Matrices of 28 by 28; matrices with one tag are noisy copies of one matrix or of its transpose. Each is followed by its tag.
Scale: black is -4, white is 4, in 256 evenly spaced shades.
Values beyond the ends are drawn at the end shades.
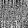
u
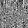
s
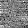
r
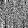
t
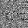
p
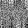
r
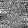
r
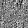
s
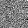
p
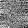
r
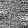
r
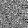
p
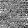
r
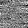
t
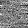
t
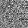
p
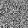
p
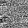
s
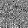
p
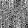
r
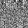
s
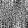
r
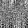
r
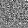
p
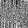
u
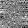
r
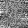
r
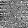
u
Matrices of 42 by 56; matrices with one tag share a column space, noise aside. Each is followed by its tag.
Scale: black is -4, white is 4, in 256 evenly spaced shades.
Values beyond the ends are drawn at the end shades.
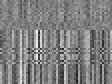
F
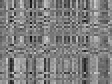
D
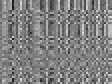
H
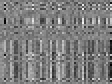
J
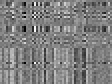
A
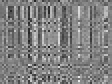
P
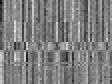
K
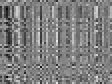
P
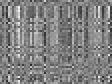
P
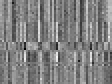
K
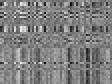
A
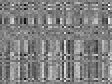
J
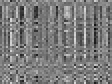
P
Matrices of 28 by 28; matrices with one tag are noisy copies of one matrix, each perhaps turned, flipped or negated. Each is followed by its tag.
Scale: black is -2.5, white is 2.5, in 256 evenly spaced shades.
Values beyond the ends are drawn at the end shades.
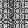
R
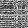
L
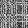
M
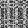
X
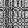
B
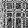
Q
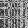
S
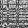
S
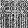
L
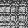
Q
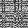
M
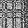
Q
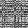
M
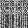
L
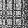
Q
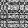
X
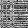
L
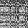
Q
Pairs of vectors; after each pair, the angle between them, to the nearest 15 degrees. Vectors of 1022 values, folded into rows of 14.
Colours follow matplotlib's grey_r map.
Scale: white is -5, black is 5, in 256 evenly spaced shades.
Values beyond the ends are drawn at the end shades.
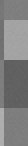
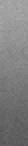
75 degrees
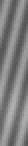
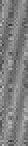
45 degrees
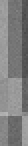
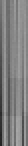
105 degrees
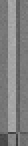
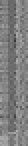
135 degrees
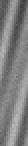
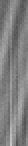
30 degrees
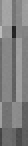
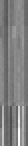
105 degrees
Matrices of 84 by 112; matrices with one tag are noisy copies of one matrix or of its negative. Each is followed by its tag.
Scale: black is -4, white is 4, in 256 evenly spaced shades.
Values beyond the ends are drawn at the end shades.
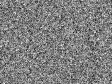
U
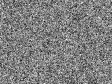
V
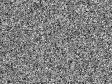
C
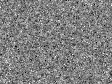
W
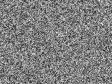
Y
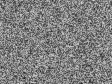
V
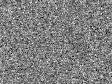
U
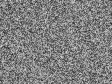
U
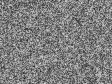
V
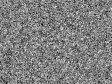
W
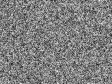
Y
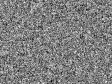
C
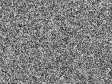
W
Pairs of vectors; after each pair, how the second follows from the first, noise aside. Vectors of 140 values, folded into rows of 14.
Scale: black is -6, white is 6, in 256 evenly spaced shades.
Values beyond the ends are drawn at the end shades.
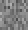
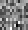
reversed, negated, scaled up.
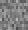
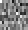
wrapped around, scaled up.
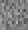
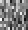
wrapped around, negated, scaled up.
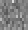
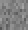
wrapped around, negated, shrunk.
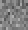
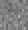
reversed, negated, shrunk.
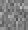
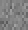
reversed, negated, shrunk.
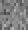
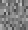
sign-scrambled.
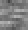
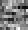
reversed, negated, scaled up.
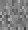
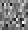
wrapped around, scaled up.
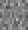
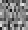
reversed, negated, scaled up.
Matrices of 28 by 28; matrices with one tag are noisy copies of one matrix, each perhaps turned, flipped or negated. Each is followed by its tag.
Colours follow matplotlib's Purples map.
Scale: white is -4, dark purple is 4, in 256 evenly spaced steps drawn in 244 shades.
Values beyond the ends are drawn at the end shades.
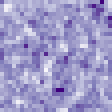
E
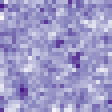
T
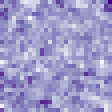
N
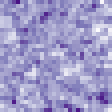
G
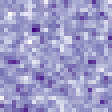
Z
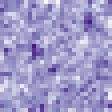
T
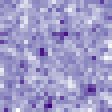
T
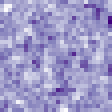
E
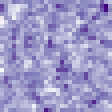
E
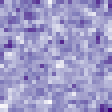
N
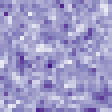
E
